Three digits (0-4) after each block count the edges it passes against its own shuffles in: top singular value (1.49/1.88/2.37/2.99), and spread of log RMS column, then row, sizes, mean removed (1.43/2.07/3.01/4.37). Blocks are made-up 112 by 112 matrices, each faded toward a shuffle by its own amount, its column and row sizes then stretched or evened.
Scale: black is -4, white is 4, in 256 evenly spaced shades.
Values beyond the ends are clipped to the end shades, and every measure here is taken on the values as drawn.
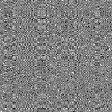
4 1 2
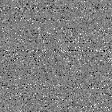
1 0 2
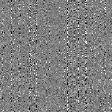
3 3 0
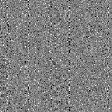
3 2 0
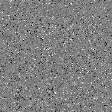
0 1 1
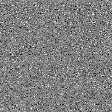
1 0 2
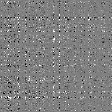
2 3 3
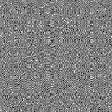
4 1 1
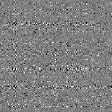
3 2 3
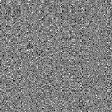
3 2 0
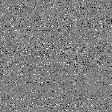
0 0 3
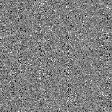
2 2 0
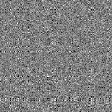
3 2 2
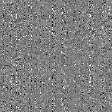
1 3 1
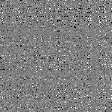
0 2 3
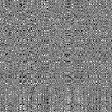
4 2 2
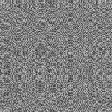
3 0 0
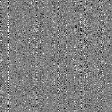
3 3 1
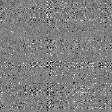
3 2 3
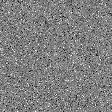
0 0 0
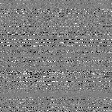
2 0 4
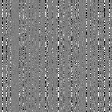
4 4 0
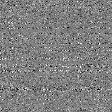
0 1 3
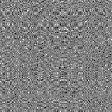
4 1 2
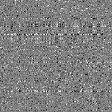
3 1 2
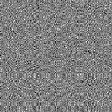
4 2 0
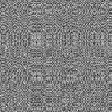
4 1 2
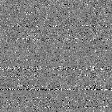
1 1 3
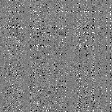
2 3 2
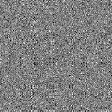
3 2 1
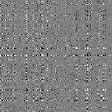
4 3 3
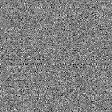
2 1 2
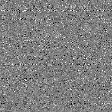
2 1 2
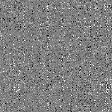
2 2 1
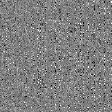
0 3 1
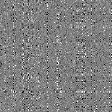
3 3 1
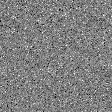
0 0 0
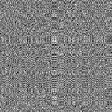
4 2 1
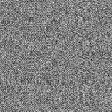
3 0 0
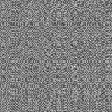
4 1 1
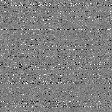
1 1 3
